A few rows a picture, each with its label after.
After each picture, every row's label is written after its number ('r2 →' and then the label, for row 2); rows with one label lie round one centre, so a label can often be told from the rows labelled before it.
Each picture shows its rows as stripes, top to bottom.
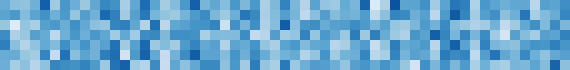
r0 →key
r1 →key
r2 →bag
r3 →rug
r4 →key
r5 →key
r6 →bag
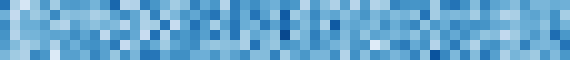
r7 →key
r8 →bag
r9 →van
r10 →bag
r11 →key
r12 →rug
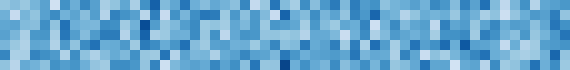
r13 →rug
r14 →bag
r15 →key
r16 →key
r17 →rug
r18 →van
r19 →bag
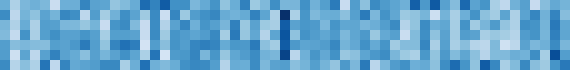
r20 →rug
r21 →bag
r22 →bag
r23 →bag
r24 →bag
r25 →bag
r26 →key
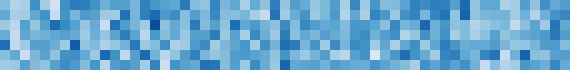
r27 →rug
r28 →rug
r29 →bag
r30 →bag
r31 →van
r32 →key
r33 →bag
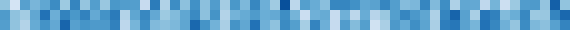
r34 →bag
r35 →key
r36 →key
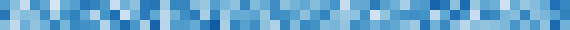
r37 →rug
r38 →key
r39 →bag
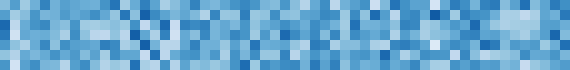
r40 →key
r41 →rug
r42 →van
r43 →van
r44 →key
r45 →bag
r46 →van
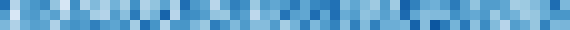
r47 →van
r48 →van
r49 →rug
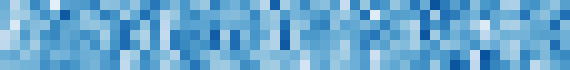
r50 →rug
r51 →key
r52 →bag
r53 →bag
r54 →bag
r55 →key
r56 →key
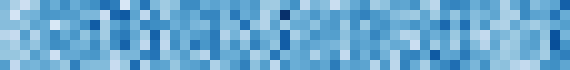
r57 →key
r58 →bag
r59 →rug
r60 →bag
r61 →bag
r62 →rug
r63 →van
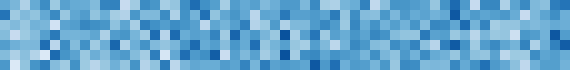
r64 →key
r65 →van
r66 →rug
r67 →bag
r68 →key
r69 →bag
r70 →van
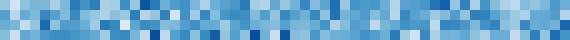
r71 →rug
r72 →van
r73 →key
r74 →bag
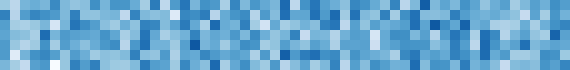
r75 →bag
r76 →van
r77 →rug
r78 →key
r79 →key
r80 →van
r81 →rug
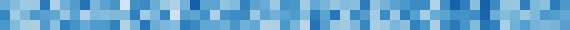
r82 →key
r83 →van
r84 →key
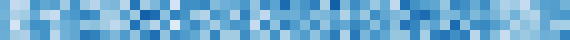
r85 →van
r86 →rug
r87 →van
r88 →rug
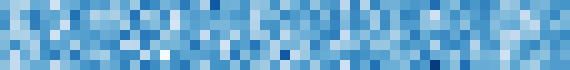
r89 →rug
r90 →van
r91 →van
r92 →rug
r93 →key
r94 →bag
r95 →rug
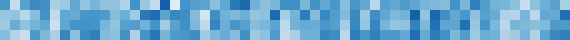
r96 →van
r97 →rug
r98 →rug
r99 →rug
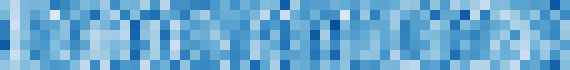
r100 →bag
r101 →rug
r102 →van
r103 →van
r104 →van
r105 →van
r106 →bag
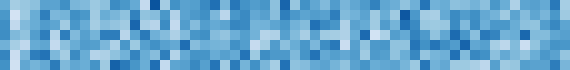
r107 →bag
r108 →van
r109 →van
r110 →key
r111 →rug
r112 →van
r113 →bag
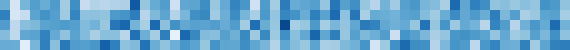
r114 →van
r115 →van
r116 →bag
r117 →van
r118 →key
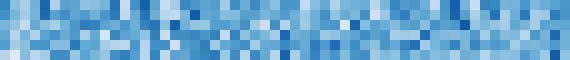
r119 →key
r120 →key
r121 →rug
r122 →bag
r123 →van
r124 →bag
